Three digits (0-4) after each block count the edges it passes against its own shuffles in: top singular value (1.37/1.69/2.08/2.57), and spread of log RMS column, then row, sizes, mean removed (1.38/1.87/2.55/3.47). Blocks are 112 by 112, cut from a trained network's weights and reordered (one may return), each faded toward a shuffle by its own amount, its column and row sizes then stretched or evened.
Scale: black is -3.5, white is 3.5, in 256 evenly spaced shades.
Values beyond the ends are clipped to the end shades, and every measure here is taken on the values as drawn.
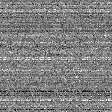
4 0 3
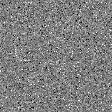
0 1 1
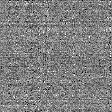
2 3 0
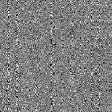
3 3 1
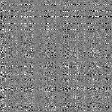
2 4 4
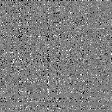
1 3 3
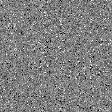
1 2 1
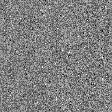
0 2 0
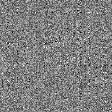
1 3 2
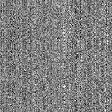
3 3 0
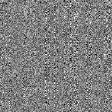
1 4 1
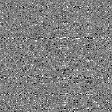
3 2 3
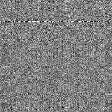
3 1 3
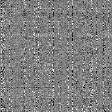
1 4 1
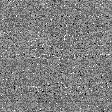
0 1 2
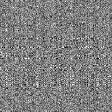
3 1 3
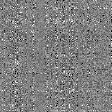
0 4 2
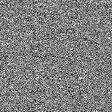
1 2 2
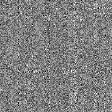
1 3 2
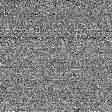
1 0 2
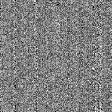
2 3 0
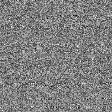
1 0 3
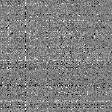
2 3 3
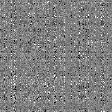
1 4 2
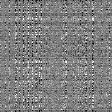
4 4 0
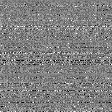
1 0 4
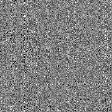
0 4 2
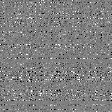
0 2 4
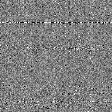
2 1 3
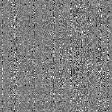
0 4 2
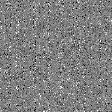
0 3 0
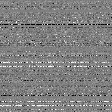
4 0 4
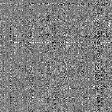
1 4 3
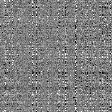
3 4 0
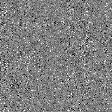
1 2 1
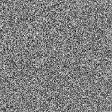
2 2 0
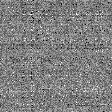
1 2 2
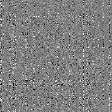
2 4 2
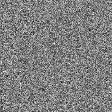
1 2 0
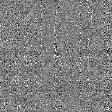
0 4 1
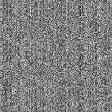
3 2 0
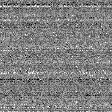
3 1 3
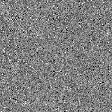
2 1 1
